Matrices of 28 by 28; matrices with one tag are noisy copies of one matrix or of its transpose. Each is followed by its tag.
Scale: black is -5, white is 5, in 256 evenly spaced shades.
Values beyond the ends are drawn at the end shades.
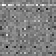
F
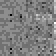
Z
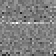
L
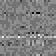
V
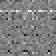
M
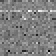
M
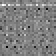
F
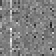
M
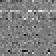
M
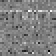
M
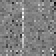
L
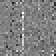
L
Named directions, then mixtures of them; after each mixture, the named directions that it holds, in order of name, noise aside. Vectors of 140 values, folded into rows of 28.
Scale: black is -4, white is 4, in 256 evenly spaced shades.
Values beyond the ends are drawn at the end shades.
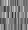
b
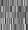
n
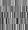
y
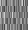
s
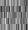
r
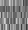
r, s.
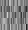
n, r.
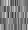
b.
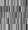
r.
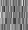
s.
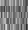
r, s.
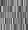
n.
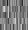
b, s.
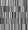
b, r, y.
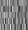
b, n, s.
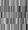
n, r, s.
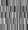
b, n, s.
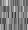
b.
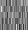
r, s, y.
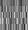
y.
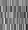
n, s, y.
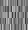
b, n.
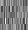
n, r.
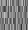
b, n, s.
